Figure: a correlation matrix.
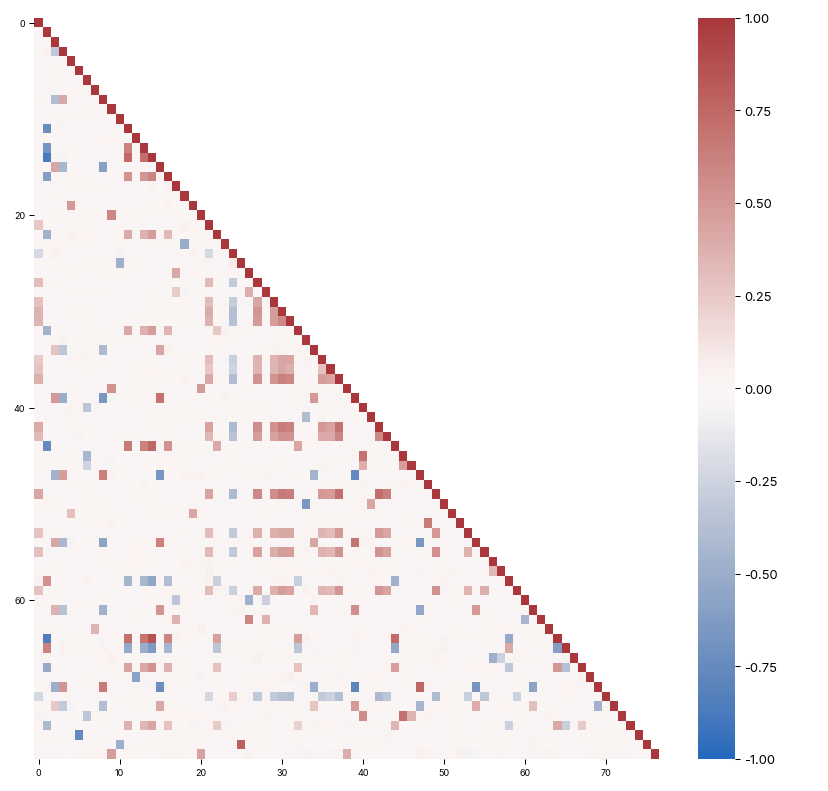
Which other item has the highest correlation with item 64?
14
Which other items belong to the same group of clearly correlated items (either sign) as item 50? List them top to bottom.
33, 41
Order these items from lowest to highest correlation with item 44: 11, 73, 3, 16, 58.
58, 3, 73, 16, 11
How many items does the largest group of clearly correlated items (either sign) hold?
17
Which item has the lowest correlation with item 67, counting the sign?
1
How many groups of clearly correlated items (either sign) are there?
15
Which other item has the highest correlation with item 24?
70
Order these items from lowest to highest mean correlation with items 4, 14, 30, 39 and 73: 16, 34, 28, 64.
28, 34, 16, 64
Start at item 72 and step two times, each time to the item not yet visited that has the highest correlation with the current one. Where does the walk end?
40
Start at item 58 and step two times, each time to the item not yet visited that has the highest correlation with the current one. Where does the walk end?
65
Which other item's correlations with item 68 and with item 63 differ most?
12
